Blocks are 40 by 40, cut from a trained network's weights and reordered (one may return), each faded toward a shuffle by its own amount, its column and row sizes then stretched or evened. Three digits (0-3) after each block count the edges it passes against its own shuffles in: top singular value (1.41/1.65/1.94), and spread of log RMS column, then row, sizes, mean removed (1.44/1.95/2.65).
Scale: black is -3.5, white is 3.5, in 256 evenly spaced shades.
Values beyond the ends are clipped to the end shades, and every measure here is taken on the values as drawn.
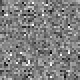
1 1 1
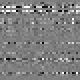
3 0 3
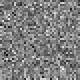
1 0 0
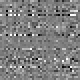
3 2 3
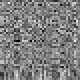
3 1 2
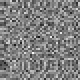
3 0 1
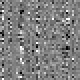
1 3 0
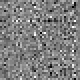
1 2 1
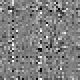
1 3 2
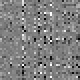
0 3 2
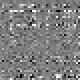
2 2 3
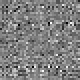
2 1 2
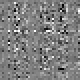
0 3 2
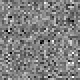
2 1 1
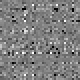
0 2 2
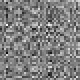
3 2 2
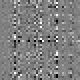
2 3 1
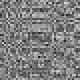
3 0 0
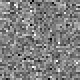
1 0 0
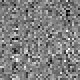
2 2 0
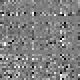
0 2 3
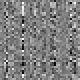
3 3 0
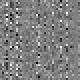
1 3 0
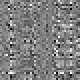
3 3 1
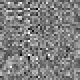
3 1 1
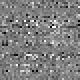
0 1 3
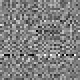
3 0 2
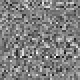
2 0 2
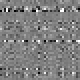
3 1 3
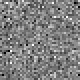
0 0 1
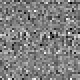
0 1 2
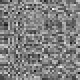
3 0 1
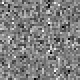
0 1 0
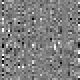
2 3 0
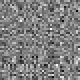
3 1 2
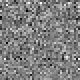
0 1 1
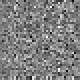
2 2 0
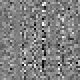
2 3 0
